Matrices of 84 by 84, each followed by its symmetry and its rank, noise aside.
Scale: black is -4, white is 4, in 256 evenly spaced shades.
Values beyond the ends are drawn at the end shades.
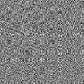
no symmetry, rank seven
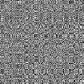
symmetric, rank five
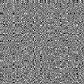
no symmetry, rank seven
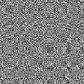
symmetric, rank five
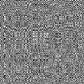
no symmetry, rank six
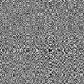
no symmetry, rank five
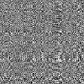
no symmetry, rank six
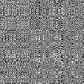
no symmetry, rank five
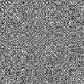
symmetric, rank seven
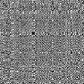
symmetric, rank seven
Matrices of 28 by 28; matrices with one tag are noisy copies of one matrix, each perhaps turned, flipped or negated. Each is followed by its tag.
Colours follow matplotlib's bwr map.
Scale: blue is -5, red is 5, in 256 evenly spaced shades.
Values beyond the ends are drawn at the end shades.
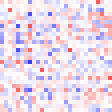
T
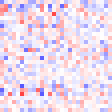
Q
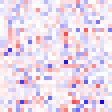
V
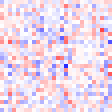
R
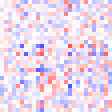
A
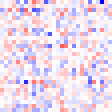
V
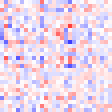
A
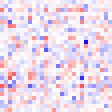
V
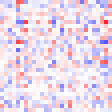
Q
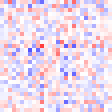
R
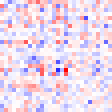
A
